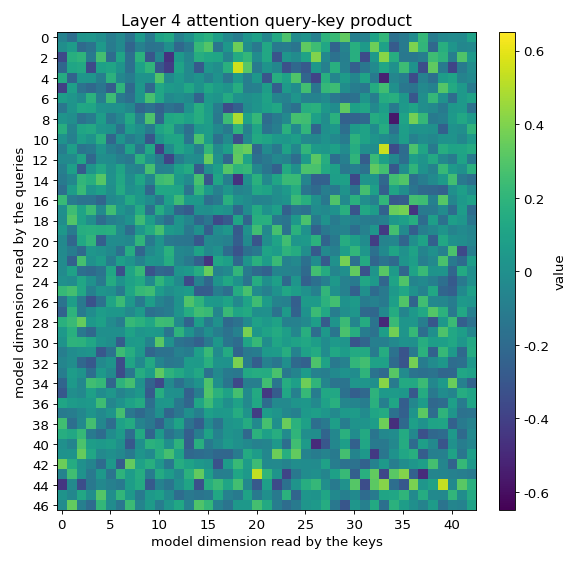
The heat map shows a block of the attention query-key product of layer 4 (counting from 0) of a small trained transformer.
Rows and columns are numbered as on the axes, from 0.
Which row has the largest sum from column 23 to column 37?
34
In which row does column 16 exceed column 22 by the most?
44
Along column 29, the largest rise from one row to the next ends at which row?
7
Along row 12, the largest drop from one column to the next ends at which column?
31
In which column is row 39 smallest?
37
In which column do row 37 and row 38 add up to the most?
33
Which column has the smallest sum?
13
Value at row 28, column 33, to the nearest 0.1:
-0.5
